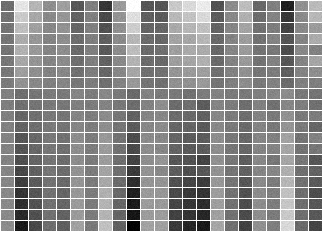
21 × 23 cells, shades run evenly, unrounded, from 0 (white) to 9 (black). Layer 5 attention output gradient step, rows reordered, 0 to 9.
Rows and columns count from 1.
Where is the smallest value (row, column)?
1, 10
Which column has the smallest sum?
21
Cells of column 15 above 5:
12
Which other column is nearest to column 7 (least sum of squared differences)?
20
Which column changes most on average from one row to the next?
23
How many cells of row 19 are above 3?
21
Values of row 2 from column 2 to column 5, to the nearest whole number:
2 3 4 4
